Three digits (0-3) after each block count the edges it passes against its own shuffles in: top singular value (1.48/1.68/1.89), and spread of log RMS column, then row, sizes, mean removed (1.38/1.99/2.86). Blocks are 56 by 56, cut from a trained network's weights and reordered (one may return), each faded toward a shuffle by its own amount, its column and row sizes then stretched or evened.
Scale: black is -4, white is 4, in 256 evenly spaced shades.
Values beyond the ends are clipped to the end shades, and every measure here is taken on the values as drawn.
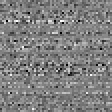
0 0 3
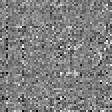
1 2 2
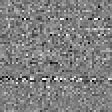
1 0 2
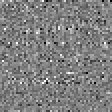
1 0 2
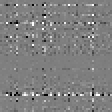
3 2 3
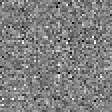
2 1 1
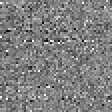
1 0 1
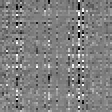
3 3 0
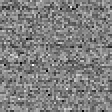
0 0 1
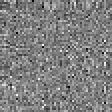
3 1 0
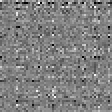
1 2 2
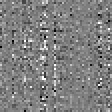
0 3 1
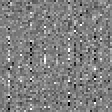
3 2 0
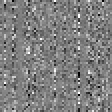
0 3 0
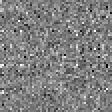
2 0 1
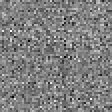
0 1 2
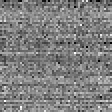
3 2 1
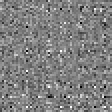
1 2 2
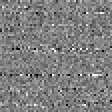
2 0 2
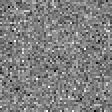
0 0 0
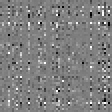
2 3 2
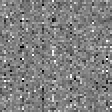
1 2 0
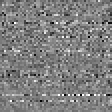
0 0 3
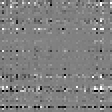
3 2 3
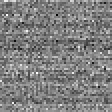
2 0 1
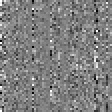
0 3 0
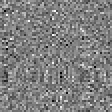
3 1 0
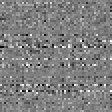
0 1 3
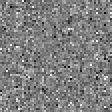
0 1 0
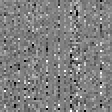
1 3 0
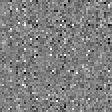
1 2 1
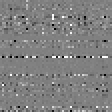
3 1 3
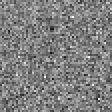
0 0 0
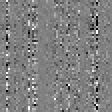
3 3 0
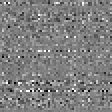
0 1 3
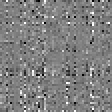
2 3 2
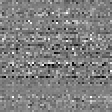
1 1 3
